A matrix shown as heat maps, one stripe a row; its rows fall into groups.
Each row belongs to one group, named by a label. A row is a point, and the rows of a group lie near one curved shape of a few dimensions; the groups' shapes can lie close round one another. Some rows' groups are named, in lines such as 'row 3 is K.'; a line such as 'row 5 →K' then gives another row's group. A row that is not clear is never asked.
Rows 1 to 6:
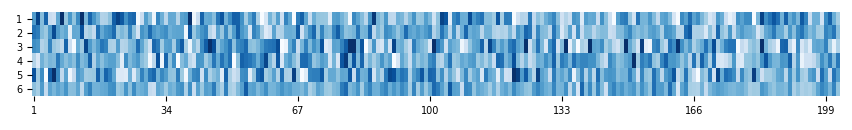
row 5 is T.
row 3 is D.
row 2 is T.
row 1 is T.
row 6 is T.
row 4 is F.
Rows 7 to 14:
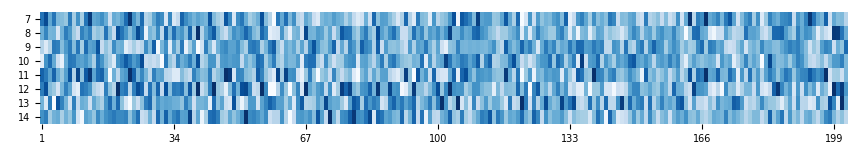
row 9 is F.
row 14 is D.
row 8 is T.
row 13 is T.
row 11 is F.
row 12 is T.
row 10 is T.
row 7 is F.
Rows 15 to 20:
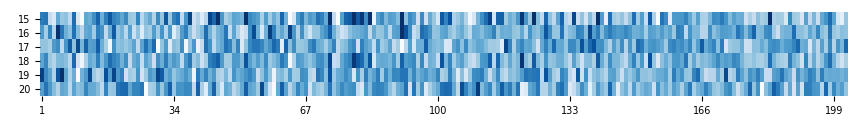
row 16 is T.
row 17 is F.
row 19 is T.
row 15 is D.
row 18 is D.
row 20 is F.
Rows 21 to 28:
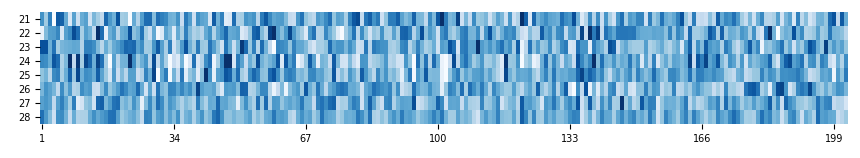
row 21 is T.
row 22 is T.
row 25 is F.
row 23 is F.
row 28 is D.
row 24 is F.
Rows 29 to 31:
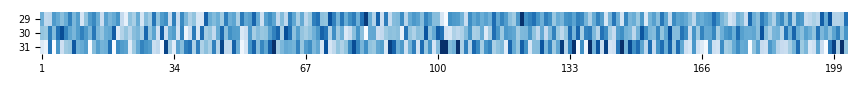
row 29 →F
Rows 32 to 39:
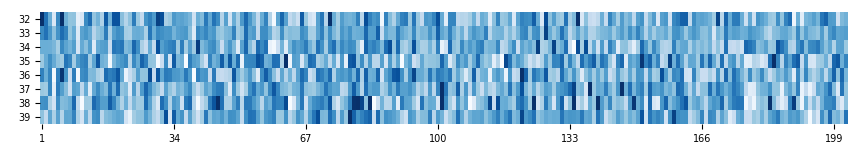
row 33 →T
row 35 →F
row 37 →T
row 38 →D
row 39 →F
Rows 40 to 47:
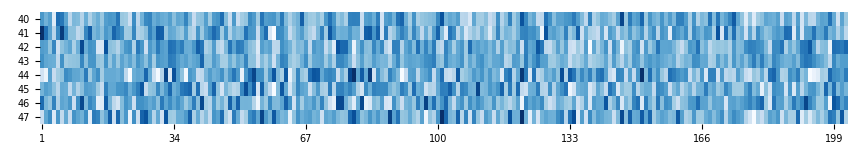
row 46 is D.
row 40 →T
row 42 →D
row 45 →F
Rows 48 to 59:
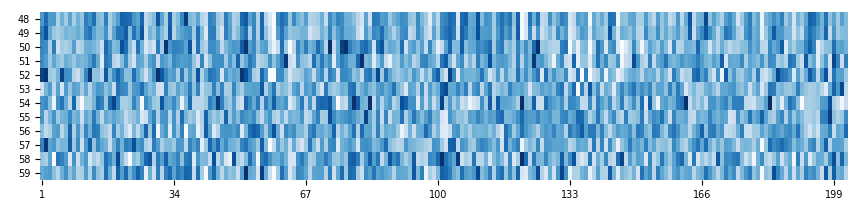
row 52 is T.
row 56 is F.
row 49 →F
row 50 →D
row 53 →T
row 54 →D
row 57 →T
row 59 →F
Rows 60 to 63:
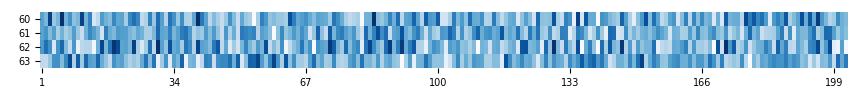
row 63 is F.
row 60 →D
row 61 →F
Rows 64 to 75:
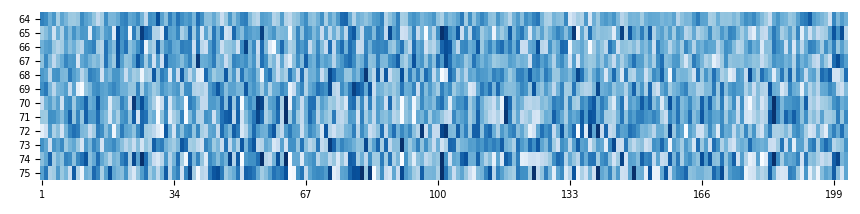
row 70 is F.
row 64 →D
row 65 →T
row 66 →F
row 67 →T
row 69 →D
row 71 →F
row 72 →T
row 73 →F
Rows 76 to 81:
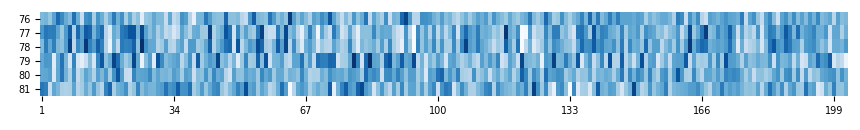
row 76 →T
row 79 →D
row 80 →T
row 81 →D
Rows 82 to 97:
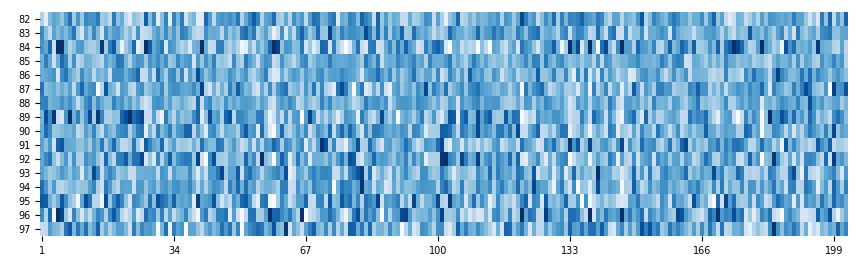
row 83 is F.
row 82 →F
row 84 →D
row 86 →D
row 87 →D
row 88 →T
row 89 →T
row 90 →F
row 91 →D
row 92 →F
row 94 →D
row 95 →T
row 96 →T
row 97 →F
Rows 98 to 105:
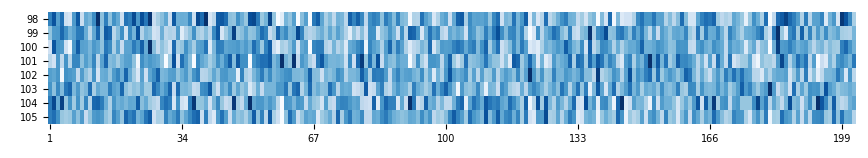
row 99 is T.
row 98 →T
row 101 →F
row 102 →T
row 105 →F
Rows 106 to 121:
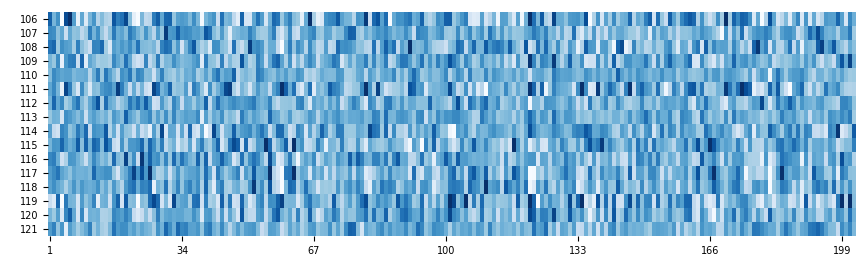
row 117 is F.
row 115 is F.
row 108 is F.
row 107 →D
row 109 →T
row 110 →T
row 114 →F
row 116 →T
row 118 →F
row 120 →T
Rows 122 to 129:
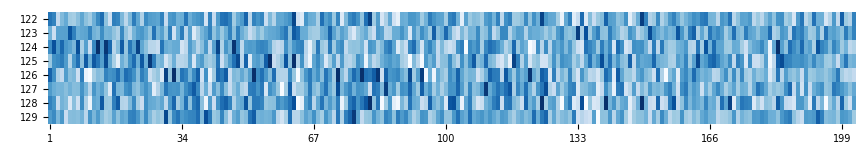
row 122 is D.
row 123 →D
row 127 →F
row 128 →D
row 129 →D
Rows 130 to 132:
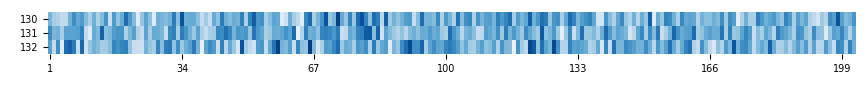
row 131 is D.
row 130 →F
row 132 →T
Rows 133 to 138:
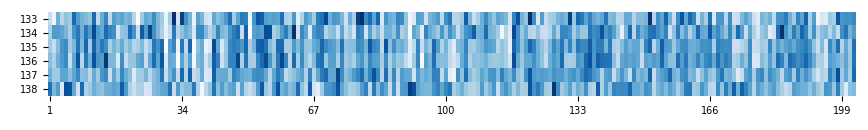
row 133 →F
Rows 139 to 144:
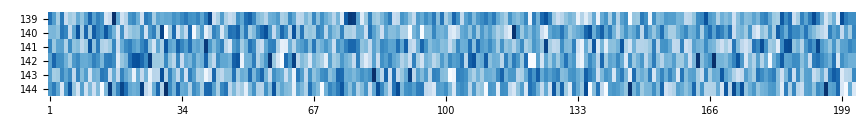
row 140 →F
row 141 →D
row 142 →F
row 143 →F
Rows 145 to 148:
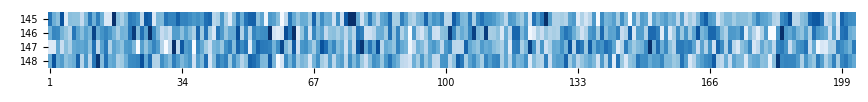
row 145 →D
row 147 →F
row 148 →T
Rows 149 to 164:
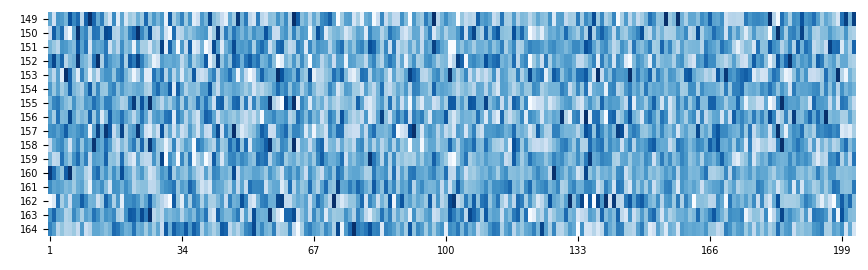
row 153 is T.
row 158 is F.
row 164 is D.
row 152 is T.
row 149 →D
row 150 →T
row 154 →D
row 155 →F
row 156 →D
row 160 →T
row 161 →F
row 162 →T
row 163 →F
